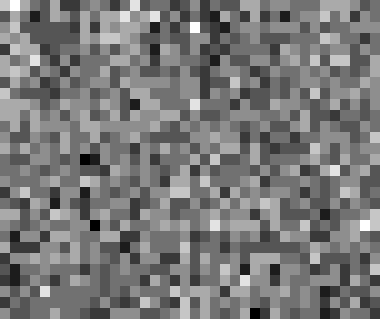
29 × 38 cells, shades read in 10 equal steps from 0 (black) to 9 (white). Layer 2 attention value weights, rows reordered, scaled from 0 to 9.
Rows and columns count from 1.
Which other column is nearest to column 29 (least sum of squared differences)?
30
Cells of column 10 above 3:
19
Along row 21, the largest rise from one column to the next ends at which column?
11
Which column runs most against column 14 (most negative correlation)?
7
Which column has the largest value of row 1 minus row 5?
1
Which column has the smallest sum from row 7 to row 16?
27
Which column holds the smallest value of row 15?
9
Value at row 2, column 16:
8
